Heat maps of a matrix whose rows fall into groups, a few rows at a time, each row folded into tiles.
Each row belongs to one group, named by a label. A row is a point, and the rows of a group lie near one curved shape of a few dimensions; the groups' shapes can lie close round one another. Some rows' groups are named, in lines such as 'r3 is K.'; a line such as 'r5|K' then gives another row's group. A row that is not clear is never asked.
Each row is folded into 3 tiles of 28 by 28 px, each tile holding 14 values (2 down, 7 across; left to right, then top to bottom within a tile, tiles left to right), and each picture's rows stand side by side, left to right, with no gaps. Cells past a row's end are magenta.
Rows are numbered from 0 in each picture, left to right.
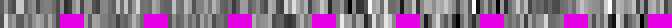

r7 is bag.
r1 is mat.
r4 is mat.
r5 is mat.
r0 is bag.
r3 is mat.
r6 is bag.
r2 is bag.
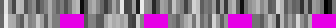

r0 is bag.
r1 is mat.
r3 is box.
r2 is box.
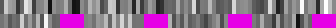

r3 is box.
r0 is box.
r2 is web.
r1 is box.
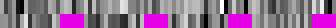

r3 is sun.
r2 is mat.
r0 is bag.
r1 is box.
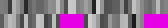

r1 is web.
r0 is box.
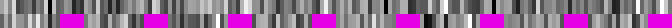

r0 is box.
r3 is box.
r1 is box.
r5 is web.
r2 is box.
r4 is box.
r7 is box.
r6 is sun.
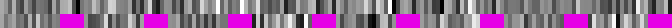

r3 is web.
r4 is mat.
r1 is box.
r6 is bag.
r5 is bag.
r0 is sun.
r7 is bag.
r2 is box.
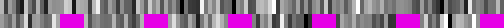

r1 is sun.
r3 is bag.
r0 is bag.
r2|mat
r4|bag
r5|bag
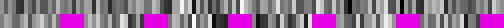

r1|box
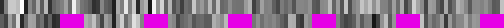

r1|mat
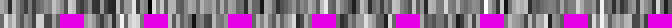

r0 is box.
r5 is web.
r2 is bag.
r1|mat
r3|box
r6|bag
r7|box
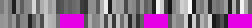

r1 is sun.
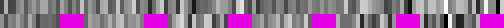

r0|bag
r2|box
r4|box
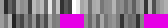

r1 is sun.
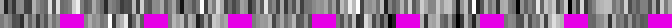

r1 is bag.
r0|box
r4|bag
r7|sun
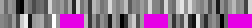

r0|bag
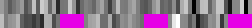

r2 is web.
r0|mat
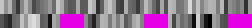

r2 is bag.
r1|web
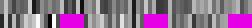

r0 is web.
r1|box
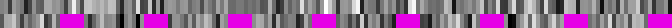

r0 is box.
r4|sun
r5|web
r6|web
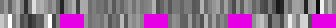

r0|web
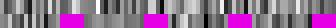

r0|box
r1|sun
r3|bag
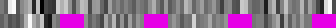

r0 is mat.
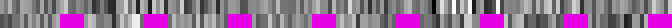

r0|web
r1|mat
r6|mat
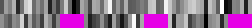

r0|box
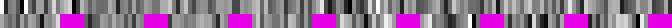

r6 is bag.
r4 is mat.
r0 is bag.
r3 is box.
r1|web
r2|web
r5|web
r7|web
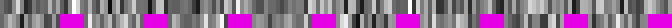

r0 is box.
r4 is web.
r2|mat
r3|mat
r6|box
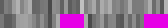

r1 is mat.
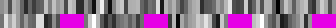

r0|box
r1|web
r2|web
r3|web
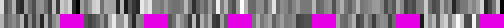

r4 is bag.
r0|sun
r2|box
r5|web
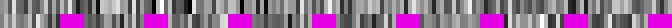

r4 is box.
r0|box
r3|box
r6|web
